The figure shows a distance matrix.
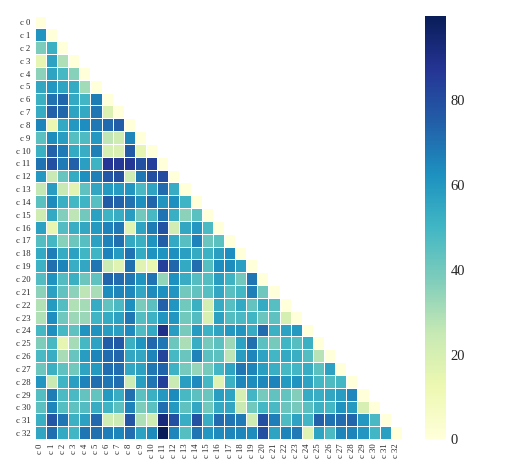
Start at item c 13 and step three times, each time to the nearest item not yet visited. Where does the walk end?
c 15
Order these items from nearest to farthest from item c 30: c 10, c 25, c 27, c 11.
c 10, c 25, c 27, c 11
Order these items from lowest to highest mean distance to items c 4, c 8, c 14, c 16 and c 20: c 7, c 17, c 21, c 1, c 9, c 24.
c 1, c 21, c 17, c 9, c 24, c 7
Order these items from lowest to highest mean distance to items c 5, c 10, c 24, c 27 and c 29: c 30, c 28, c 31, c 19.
c 30, c 19, c 31, c 28
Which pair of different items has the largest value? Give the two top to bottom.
c 11, c 32
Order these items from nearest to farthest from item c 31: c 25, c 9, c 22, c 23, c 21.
c 9, c 22, c 23, c 21, c 25
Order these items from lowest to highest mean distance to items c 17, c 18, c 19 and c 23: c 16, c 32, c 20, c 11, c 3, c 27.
c 3, c 20, c 16, c 27, c 32, c 11
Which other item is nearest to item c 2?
c 25
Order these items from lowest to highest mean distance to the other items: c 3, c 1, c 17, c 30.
c 3, c 30, c 17, c 1
